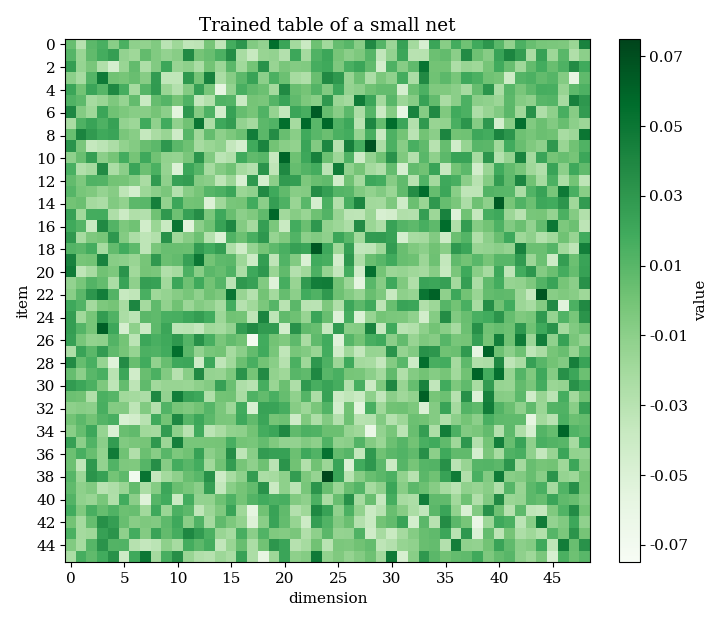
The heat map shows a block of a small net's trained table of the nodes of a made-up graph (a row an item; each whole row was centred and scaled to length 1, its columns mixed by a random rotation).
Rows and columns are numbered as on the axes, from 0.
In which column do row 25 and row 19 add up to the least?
5
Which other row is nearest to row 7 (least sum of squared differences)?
36
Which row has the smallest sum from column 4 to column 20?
30
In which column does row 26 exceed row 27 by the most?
38
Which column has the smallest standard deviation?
1
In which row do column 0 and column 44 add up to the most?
26
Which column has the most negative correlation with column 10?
25
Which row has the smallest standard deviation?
35
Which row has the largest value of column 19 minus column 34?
15
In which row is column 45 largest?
16
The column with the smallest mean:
29
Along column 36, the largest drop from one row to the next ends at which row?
39
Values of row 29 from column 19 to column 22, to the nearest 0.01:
-0.01 -0.02 0.01 0.01
